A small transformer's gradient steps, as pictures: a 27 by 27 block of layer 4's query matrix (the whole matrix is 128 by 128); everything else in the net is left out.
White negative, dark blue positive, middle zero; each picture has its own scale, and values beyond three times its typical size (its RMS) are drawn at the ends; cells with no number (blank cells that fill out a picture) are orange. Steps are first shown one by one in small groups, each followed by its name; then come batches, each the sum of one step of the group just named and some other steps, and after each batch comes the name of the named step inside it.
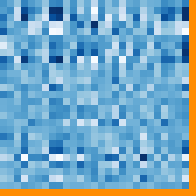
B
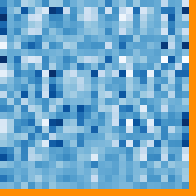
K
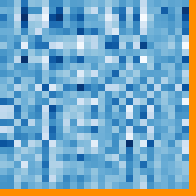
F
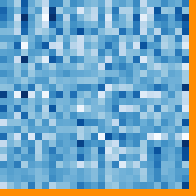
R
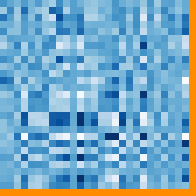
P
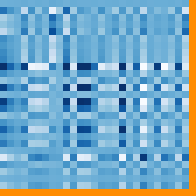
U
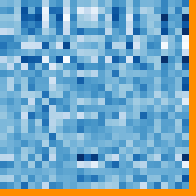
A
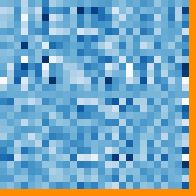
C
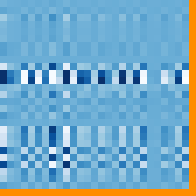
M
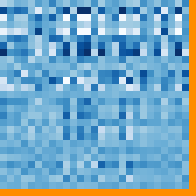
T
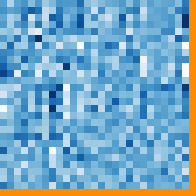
F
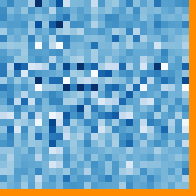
U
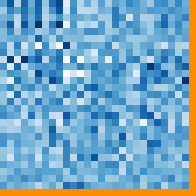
A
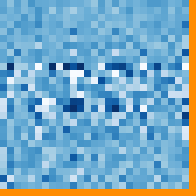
U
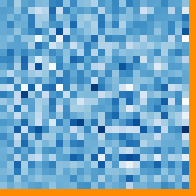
R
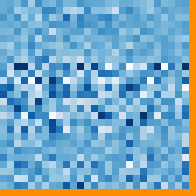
C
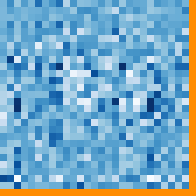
C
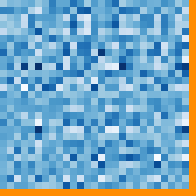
T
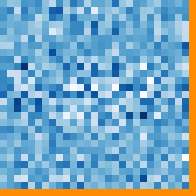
B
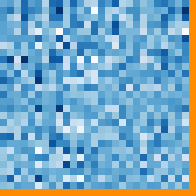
B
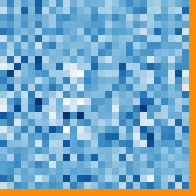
P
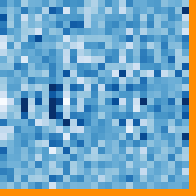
K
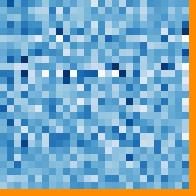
R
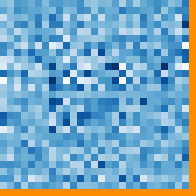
T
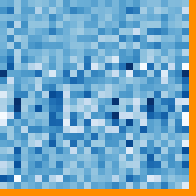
F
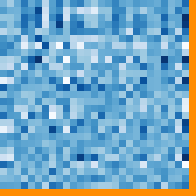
A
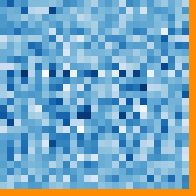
K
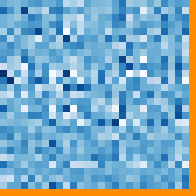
A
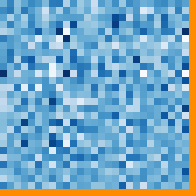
A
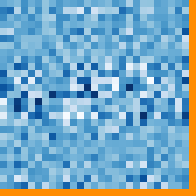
A
